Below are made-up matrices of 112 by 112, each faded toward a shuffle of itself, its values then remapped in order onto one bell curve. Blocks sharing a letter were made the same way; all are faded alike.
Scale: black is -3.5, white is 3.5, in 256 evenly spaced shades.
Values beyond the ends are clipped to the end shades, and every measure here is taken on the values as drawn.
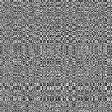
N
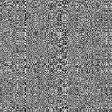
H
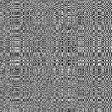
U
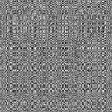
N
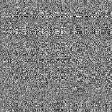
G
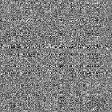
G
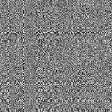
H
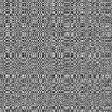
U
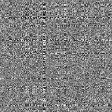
G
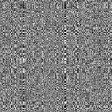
H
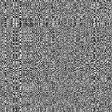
H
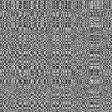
U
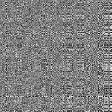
H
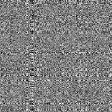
G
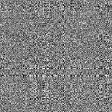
G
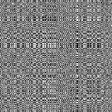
U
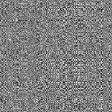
H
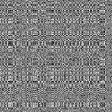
N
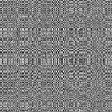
U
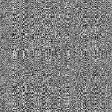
H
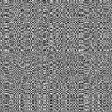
N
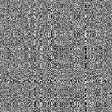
H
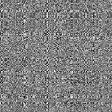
G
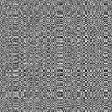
U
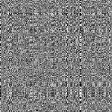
H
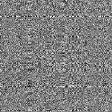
G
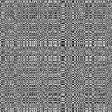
U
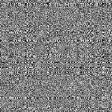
G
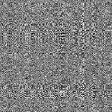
G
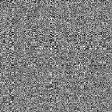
G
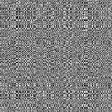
N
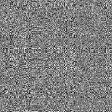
G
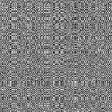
N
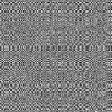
U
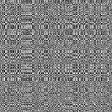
U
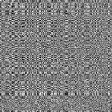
N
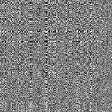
H
